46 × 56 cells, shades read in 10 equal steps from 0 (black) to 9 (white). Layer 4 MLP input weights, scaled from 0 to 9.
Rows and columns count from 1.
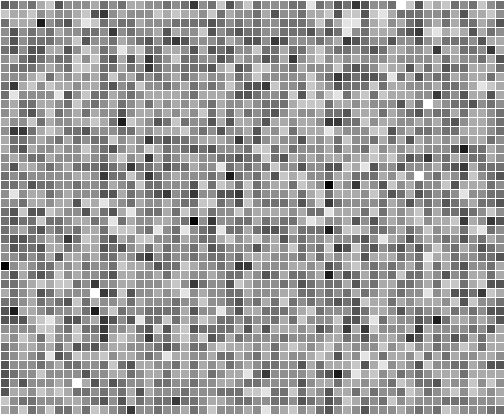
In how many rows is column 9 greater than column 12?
31
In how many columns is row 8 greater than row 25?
23
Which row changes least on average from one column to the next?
45
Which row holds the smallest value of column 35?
4
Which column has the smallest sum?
12
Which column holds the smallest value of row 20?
26
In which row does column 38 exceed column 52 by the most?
11
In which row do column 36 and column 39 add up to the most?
3
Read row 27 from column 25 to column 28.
6 7 5 6
